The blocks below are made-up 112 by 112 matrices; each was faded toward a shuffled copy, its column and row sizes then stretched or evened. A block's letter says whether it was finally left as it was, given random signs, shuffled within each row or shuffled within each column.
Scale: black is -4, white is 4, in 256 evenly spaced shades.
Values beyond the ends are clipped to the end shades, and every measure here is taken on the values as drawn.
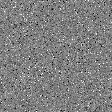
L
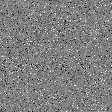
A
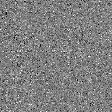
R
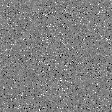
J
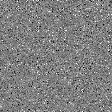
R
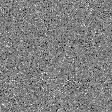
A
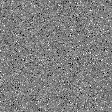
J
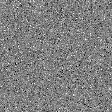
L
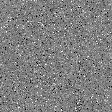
L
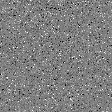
J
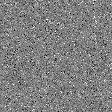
L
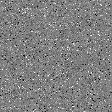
J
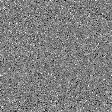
J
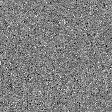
A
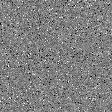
A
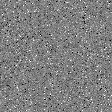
L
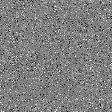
J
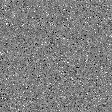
A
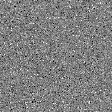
J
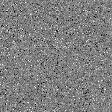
J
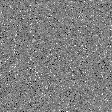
L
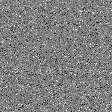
A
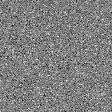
A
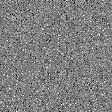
R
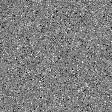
A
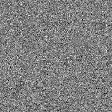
R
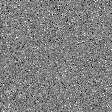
A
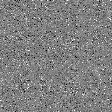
R
